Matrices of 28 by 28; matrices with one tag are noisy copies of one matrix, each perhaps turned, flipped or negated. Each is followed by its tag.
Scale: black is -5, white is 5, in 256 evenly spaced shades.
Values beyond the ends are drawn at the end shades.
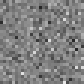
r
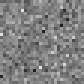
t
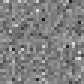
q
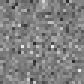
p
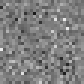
t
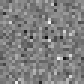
p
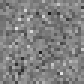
t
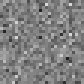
q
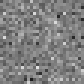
q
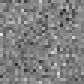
t
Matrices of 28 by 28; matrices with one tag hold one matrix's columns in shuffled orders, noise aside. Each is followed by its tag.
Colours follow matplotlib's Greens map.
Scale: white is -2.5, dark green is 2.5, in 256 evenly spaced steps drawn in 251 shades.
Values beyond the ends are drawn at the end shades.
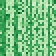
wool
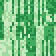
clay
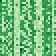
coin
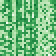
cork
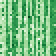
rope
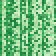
wool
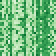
wool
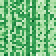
wool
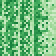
coin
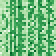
wool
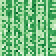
coin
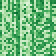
cork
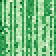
rope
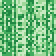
wool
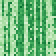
rope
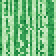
rope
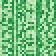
cork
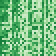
cork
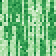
clay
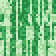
clay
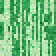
clay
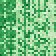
cork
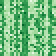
wool
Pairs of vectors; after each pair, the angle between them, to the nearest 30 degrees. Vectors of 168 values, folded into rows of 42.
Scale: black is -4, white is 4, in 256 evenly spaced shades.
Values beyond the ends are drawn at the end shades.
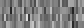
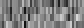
60 degrees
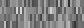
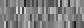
30 degrees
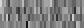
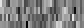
30 degrees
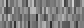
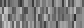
120 degrees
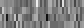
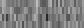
30 degrees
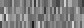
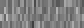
30 degrees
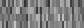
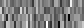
120 degrees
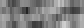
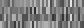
90 degrees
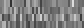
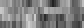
120 degrees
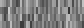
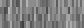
30 degrees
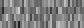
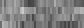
120 degrees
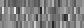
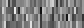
60 degrees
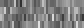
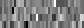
120 degrees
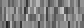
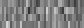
150 degrees
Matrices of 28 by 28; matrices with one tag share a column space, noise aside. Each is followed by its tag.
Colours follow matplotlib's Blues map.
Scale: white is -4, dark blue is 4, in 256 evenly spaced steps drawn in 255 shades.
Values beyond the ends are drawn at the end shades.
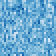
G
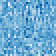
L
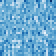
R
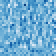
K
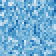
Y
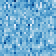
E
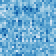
G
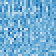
G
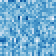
R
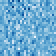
Y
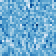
E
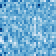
E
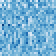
E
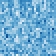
G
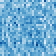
E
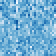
Y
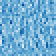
K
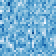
K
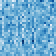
E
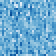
L
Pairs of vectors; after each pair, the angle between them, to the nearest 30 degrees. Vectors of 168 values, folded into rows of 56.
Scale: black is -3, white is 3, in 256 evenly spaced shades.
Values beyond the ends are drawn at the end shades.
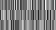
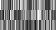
120 degrees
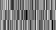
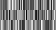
90 degrees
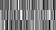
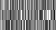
60 degrees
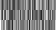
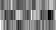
60 degrees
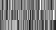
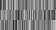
120 degrees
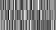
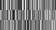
90 degrees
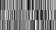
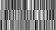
150 degrees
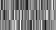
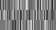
150 degrees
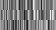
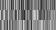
60 degrees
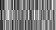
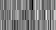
90 degrees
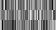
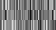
150 degrees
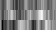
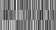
120 degrees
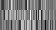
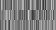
90 degrees
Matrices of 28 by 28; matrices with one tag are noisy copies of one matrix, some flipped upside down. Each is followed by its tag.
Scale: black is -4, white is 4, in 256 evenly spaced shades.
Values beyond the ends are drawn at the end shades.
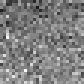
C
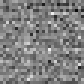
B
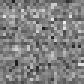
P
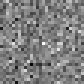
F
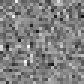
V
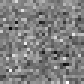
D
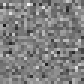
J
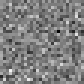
J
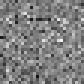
F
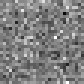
D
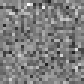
J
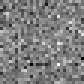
F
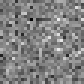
F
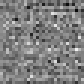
B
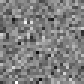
V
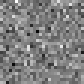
V
